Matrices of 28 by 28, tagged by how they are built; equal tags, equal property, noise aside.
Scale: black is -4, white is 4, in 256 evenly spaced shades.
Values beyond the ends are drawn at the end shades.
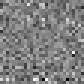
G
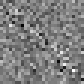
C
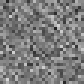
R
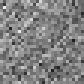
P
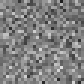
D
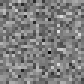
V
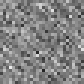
R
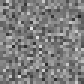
D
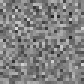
D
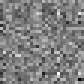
G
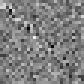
C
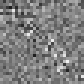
C
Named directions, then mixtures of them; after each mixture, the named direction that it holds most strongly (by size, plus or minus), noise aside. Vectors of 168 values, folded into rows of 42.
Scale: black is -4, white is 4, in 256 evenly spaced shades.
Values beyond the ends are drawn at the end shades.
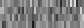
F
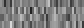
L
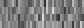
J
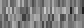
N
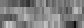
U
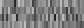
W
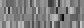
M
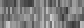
U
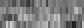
U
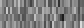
M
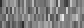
M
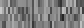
F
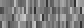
F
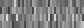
W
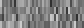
W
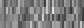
J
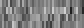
N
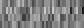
N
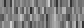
L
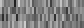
W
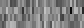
N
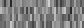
L
